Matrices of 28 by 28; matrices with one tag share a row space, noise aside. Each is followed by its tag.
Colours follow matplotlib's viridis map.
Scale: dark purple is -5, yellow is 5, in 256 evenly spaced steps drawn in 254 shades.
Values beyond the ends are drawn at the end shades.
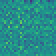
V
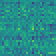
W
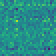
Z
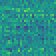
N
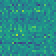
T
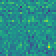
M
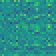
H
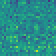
H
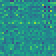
Z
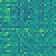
N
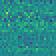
V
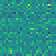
M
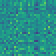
H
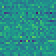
W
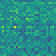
H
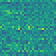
N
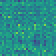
T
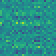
T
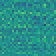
T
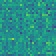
M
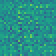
V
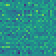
N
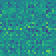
M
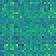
Z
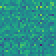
W
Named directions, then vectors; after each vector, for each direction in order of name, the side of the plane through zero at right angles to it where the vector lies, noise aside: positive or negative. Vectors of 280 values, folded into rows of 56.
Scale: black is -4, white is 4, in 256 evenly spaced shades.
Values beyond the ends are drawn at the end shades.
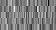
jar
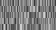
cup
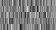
negative, negative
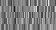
positive, negative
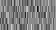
negative, negative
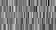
negative, positive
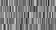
negative, positive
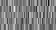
negative, positive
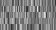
positive, positive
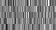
positive, negative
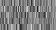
negative, negative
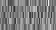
positive, negative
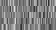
negative, positive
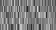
positive, positive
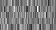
positive, positive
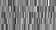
positive, negative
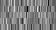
positive, positive
